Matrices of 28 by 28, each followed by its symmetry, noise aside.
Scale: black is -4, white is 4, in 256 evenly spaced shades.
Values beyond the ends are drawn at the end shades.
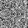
mirrored top to bottom.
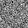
symmetric across the other diagonal.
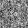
mirrored top to bottom.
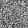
antisymmetric.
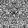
mirrored left to right.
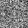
mirrored top to bottom.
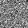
symmetric across the other diagonal.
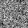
no symmetry.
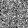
antisymmetric.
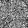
symmetric across the other diagonal.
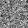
no symmetry.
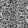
mirrored top to bottom.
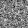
no symmetry.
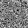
symmetric across the other diagonal.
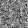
no symmetry.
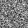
symmetric across the other diagonal.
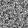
symmetric across the other diagonal.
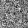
symmetric across the other diagonal.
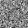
symmetric.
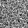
antisymmetric.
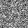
no symmetry.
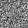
symmetric.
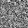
symmetric across the other diagonal.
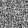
antisymmetric.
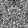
mirrored left to right.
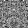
mirrored left to right.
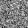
antisymmetric.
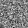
symmetric across the other diagonal.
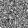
symmetric across the other diagonal.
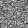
no symmetry.
